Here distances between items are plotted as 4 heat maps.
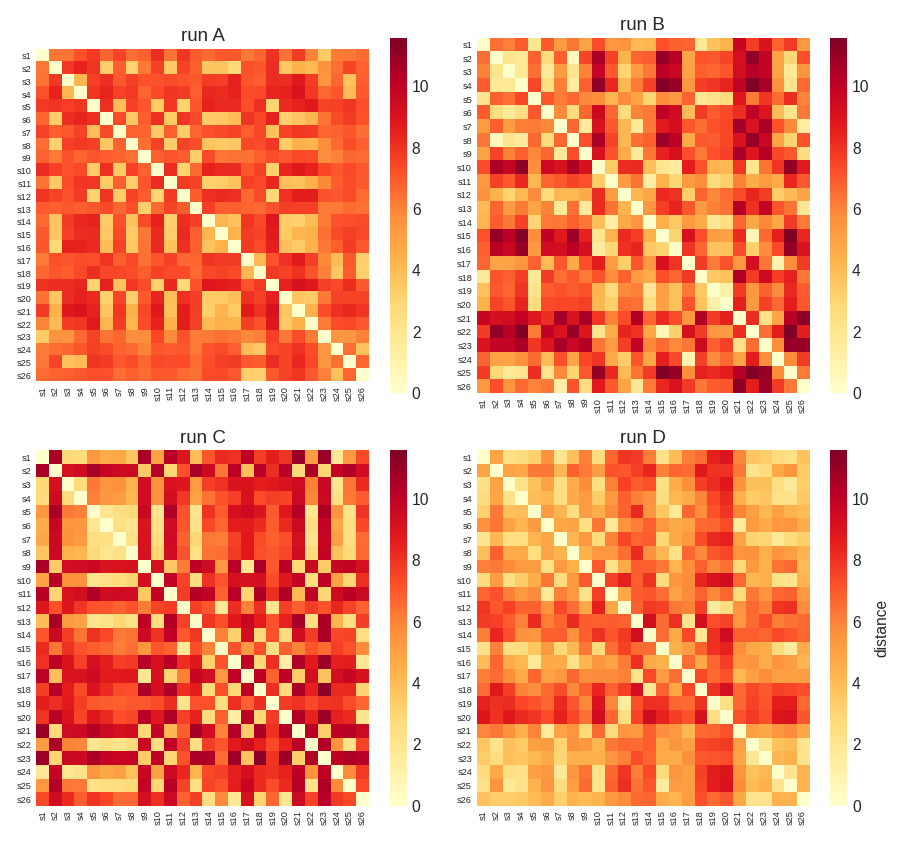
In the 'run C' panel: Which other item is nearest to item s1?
s24
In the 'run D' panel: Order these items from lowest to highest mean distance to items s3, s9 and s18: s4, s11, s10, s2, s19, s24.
s4, s11, s24, s10, s2, s19
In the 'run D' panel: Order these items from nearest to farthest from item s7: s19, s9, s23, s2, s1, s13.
s1, s23, s2, s9, s13, s19
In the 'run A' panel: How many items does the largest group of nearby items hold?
10
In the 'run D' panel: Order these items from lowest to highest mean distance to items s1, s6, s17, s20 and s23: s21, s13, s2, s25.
s21, s25, s2, s13
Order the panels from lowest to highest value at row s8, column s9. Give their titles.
run D, run A, run B, run C
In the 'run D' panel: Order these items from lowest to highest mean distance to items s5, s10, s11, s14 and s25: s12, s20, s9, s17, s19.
s9, s17, s12, s19, s20
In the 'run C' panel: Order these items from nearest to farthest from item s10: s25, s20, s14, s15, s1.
s25, s1, s15, s14, s20
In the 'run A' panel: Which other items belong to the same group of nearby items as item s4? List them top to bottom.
s3, s25
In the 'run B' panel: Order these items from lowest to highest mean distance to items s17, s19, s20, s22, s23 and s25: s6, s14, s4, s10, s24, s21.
s14, s24, s10, s6, s21, s4
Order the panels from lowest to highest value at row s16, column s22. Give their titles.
run B, run A, run D, run C
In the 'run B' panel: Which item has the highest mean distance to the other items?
s21
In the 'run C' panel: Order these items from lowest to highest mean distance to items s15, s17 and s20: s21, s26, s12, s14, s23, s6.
s12, s26, s14, s21, s23, s6
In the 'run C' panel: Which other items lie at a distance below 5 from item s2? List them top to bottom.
s9, s11, s17, s21, s23
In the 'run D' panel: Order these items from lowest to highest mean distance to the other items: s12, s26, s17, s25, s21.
s26, s25, s21, s17, s12
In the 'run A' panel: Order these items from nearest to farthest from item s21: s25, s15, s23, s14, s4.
s14, s15, s23, s25, s4
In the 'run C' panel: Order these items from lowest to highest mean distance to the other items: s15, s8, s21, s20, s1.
s8, s15, s1, s20, s21
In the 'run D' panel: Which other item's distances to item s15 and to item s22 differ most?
s2
